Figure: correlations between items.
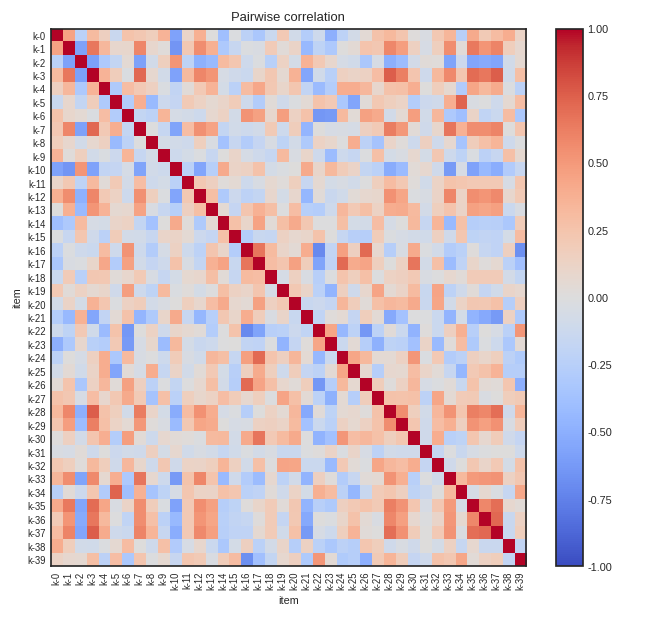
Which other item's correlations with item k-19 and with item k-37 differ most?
k-36
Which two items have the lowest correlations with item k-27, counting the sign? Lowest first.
k-23, k-8
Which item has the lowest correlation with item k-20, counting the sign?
k-38
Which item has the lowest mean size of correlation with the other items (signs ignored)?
k-31
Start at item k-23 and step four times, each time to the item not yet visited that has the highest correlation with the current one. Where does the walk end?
k-5
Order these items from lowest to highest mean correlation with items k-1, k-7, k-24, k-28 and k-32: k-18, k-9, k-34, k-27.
k-9, k-34, k-18, k-27
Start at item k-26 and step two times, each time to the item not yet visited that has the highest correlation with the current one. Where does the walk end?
k-17
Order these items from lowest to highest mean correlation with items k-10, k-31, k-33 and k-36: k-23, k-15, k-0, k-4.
k-15, k-0, k-4, k-23
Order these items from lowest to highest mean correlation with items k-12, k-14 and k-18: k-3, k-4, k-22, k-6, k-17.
k-22, k-6, k-4, k-17, k-3
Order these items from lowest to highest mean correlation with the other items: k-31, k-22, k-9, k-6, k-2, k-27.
k-2, k-22, k-31, k-9, k-6, k-27
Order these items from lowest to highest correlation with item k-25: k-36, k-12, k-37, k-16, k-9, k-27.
k-27, k-9, k-12, k-16, k-36, k-37
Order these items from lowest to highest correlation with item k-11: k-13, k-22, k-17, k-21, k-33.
k-21, k-17, k-22, k-13, k-33
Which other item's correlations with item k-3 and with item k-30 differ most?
k-33
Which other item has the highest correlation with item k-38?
k-0
